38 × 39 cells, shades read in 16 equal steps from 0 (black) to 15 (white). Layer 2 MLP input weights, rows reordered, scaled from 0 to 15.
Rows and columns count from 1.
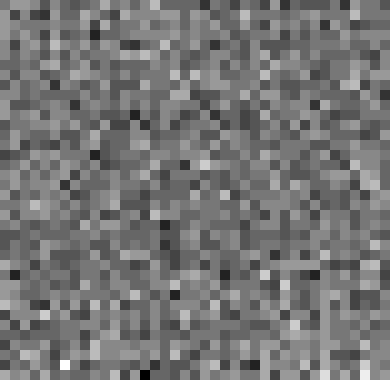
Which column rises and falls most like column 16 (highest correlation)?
3
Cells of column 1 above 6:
25
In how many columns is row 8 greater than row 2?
14
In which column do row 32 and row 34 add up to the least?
9
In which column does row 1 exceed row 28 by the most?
2
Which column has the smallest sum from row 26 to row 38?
23
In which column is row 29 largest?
29
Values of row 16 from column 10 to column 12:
2 5 6
